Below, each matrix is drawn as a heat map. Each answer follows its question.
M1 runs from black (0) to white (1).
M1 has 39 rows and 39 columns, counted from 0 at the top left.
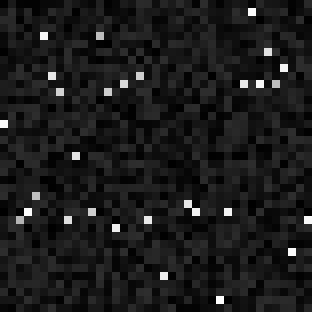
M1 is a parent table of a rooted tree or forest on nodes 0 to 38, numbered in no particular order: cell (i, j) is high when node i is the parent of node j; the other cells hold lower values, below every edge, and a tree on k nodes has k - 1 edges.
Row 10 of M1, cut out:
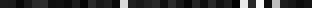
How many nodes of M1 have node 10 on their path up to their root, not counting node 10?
6
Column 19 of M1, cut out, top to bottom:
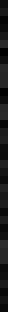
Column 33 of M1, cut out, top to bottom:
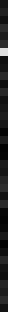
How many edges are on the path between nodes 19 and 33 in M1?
3
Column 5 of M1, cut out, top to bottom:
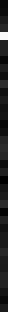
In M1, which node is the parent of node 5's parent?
24
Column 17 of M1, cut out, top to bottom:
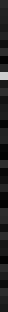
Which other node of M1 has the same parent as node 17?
6
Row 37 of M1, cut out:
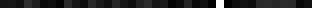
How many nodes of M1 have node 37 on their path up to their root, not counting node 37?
6
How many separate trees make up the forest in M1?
10
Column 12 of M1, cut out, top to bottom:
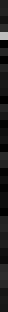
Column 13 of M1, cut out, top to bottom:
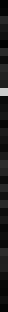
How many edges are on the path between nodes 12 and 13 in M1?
5
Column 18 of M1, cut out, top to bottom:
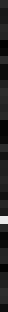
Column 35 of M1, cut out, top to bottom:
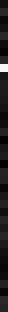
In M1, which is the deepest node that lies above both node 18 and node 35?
27
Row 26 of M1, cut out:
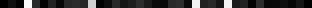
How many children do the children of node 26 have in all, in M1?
4
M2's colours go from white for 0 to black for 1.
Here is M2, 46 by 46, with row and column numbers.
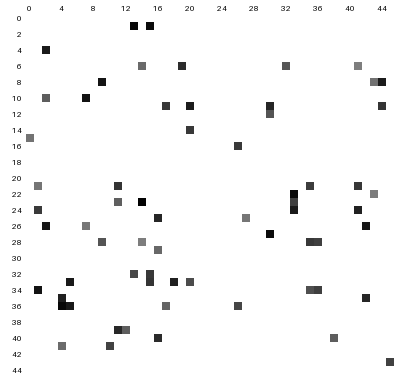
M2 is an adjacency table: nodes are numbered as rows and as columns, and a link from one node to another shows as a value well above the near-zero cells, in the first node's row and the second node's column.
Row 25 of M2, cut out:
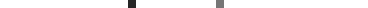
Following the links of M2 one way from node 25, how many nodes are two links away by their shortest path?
2
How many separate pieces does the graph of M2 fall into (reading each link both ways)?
4
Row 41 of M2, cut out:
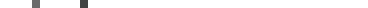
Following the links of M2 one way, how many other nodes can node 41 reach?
4
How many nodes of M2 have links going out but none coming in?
12
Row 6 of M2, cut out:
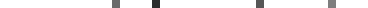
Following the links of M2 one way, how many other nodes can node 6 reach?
12
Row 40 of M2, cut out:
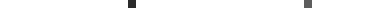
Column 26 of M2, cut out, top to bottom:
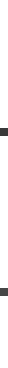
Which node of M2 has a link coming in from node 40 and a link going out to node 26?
node 16
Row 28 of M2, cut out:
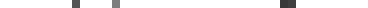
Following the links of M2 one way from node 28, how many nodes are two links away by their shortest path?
6
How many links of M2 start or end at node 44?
2
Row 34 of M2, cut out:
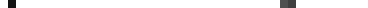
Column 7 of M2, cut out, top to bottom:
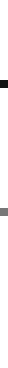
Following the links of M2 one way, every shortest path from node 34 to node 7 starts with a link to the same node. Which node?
node 36
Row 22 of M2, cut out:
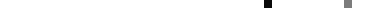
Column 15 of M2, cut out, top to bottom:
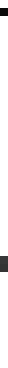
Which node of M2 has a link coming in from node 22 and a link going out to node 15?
node 33
